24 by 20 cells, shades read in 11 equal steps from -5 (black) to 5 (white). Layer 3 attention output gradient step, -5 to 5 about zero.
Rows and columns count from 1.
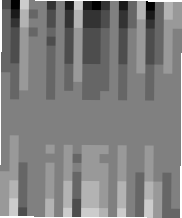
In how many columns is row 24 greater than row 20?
9
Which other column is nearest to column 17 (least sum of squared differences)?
2
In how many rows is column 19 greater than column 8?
10
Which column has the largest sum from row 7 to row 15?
3
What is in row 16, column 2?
1
